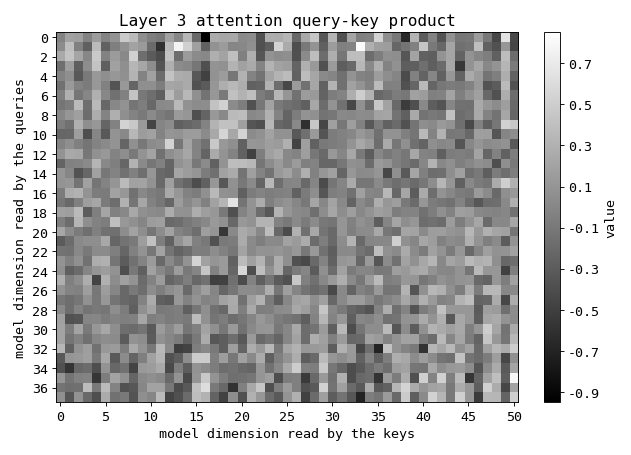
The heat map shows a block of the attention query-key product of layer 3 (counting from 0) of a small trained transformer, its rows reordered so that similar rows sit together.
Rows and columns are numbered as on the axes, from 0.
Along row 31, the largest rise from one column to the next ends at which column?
47
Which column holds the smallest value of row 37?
33
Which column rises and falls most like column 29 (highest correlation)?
44
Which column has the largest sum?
23
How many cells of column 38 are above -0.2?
29
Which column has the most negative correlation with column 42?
14
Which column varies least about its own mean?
9
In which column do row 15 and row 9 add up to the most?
49
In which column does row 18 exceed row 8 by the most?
15
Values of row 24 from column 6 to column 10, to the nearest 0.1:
0.1 -0.4 -0.1 -0.3 0.2
